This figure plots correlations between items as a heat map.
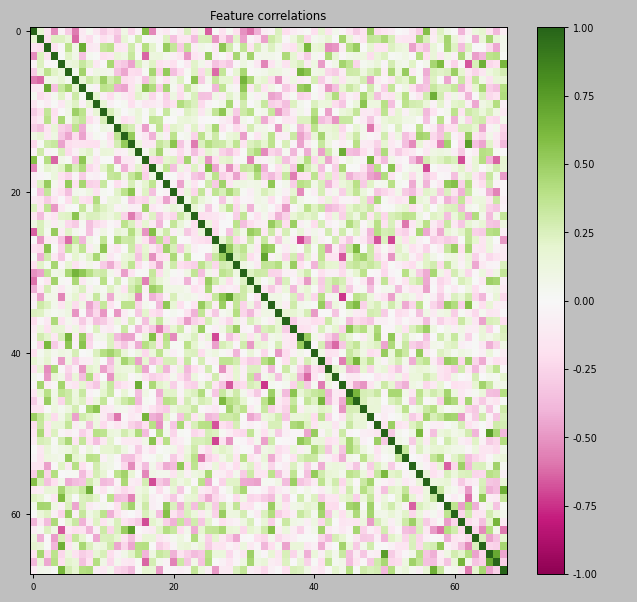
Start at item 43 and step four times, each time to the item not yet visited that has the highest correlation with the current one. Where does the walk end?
4
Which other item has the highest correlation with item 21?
54
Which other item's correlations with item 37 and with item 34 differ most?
19
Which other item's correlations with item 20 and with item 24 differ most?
49
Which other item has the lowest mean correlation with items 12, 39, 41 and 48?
44
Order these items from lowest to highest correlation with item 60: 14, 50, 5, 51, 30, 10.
14, 50, 51, 30, 10, 5
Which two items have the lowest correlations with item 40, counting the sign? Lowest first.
35, 29
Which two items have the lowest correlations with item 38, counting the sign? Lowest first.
26, 20
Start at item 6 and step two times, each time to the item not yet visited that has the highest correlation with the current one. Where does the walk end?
7
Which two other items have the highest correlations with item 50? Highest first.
65, 55
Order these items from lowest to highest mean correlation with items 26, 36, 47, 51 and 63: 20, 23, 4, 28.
28, 4, 20, 23
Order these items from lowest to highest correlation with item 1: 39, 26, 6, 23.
6, 26, 23, 39
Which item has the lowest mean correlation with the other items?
0
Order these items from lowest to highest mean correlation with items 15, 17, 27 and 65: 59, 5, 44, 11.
11, 59, 5, 44
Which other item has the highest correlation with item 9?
47
